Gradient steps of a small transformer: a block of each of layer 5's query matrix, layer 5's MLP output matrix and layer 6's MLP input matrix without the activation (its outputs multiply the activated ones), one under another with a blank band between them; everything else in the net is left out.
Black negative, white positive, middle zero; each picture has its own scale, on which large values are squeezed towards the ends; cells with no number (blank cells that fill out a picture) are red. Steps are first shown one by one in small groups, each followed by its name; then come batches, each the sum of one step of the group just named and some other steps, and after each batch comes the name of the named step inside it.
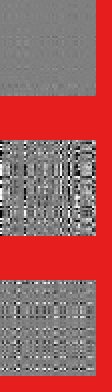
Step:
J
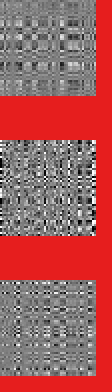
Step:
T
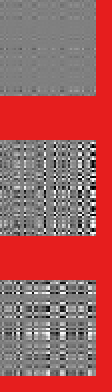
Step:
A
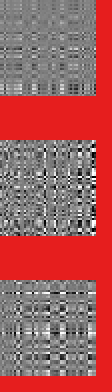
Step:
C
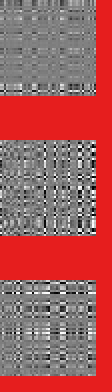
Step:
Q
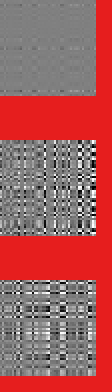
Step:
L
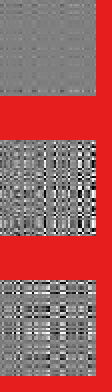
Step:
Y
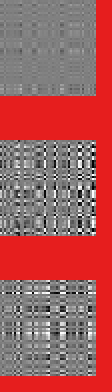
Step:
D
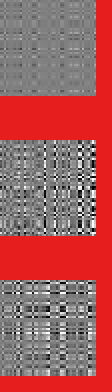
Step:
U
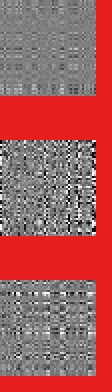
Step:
C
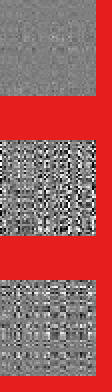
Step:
D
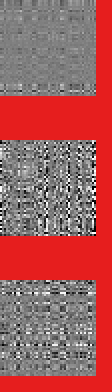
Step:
Q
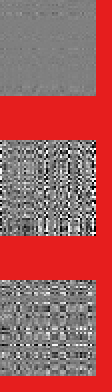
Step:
A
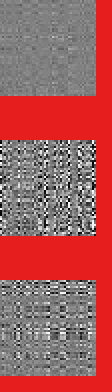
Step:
Y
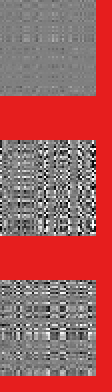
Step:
A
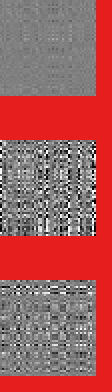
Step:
D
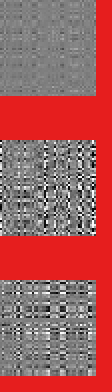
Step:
U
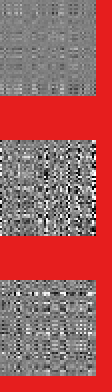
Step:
C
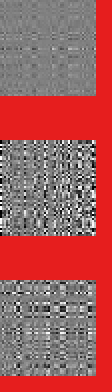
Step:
U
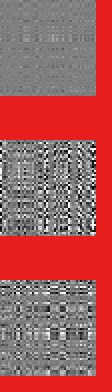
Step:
A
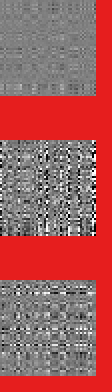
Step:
C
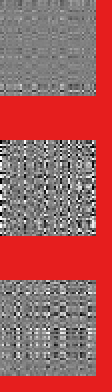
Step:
Q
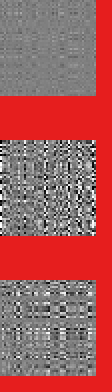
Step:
U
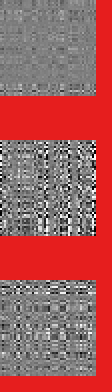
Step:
Q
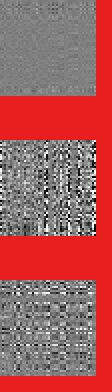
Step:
Y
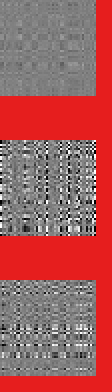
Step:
T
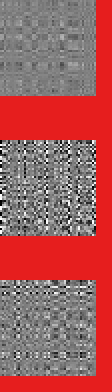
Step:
T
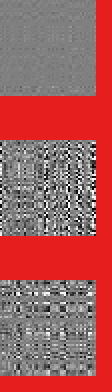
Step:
A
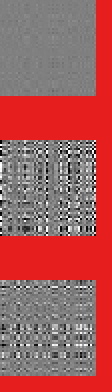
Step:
J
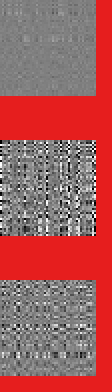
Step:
J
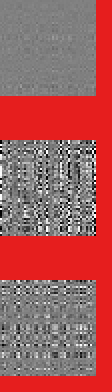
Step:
J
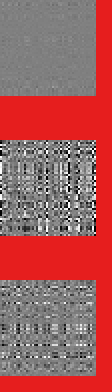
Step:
J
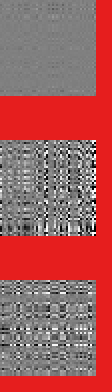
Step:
L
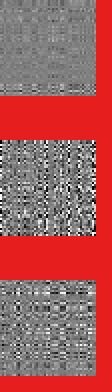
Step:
Q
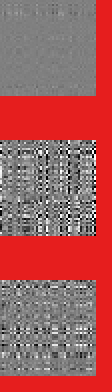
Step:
J
